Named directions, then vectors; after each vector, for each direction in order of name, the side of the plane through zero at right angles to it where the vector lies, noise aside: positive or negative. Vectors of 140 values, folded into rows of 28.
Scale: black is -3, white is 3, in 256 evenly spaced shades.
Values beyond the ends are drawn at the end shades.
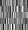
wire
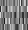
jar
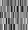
negative, negative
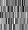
negative, negative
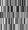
negative, negative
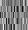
negative, negative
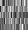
positive, negative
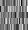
positive, negative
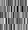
negative, negative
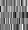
positive, negative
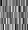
positive, positive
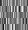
positive, positive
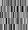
negative, negative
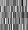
positive, negative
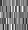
positive, positive
